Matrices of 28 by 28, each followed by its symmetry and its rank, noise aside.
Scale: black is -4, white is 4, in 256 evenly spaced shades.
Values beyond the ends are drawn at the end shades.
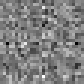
antisymmetric, rank six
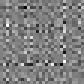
antisymmetric, rank four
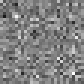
symmetric, rank six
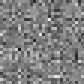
antisymmetric, rank six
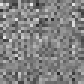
no symmetry, rank five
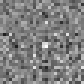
symmetric, rank four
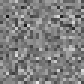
no symmetry, rank five
